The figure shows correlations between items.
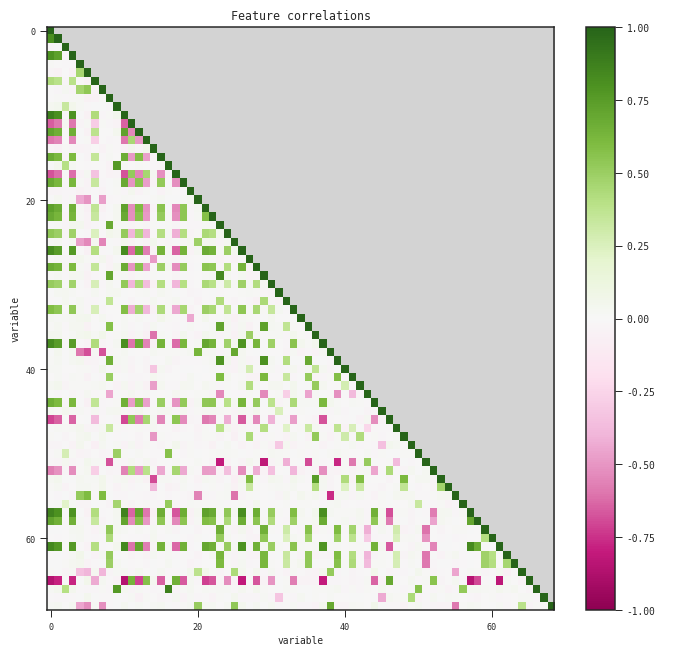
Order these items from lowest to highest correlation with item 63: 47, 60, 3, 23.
3, 47, 60, 23
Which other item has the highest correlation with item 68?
38
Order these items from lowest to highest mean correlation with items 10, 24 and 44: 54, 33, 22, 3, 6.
54, 6, 33, 22, 3
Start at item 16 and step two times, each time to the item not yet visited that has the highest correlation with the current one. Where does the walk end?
9
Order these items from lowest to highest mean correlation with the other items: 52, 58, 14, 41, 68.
52, 14, 68, 41, 58
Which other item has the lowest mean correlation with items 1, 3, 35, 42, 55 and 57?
65
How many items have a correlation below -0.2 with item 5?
5
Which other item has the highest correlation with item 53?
36
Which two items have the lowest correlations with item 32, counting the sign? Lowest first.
51, 43
